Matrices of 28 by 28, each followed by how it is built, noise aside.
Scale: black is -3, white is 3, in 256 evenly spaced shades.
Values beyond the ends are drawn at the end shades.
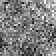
smooth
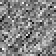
Hankel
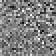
upper triangular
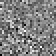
lower triangular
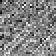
Hankel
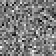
noise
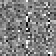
uneven columns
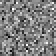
noise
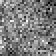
smooth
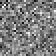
Hankel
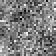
smooth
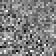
lower triangular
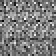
repeating columns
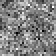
smooth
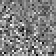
lower triangular
